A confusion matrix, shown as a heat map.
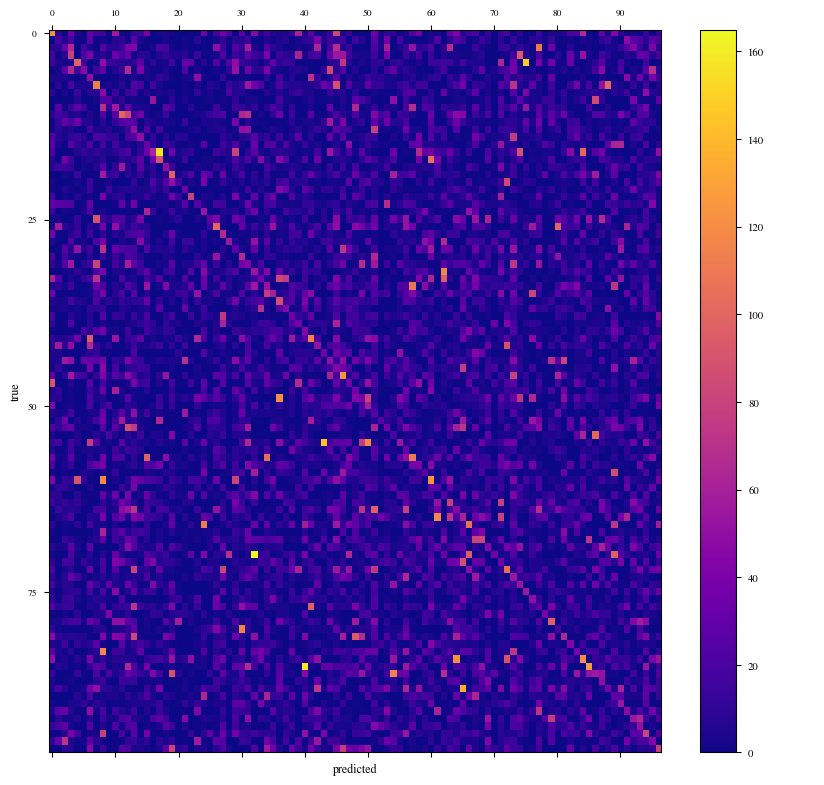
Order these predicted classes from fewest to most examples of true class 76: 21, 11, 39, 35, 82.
21, 39, 11, 82, 35
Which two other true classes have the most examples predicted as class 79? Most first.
92, 44
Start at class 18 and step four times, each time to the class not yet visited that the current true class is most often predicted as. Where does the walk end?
81
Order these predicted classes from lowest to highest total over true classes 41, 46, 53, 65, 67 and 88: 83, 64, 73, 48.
83, 48, 64, 73
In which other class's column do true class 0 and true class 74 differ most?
45
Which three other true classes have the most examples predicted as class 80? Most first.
26, 46, 30
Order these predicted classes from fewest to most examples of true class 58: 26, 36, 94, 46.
94, 26, 46, 36
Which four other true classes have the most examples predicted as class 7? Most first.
25, 31, 33, 88
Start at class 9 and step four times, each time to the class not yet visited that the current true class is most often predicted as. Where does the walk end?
64
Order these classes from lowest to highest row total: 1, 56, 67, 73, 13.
56, 67, 1, 13, 73
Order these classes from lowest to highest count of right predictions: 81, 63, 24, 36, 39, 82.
39, 82, 24, 81, 63, 36
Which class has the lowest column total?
20
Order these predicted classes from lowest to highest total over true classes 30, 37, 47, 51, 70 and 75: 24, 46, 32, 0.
46, 24, 0, 32
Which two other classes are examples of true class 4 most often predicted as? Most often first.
75, 46
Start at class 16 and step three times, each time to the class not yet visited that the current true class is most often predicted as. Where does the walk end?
8
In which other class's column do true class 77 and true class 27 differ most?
41
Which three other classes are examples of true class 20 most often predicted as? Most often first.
72, 19, 24
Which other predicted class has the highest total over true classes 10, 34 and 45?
57
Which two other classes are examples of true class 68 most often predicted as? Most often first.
67, 85
